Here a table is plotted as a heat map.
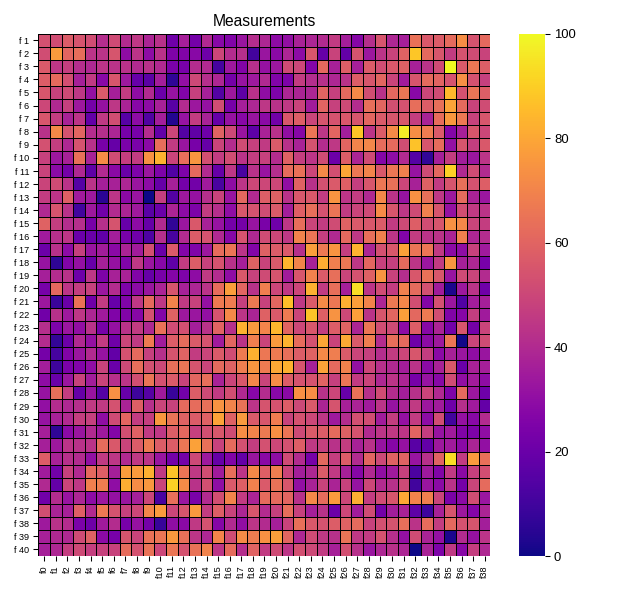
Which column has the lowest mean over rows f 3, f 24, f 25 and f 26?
f1
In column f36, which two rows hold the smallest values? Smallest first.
f 24, f 21
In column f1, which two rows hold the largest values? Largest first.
f 2, f 8
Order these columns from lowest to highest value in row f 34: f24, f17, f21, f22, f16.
f22, f17, f21, f24, f16
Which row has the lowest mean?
f 28
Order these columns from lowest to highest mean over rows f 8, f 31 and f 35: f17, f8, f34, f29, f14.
f34, f14, f29, f8, f17
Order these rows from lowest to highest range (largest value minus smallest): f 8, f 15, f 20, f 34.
f 15, f 34, f 8, f 20
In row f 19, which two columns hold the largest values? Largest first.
f29, f23
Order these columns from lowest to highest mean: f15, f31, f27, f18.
f15, f18, f31, f27
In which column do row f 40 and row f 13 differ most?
f32
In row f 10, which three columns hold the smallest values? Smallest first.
f33, f32, f25
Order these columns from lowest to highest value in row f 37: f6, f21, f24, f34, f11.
f34, f24, f11, f6, f21
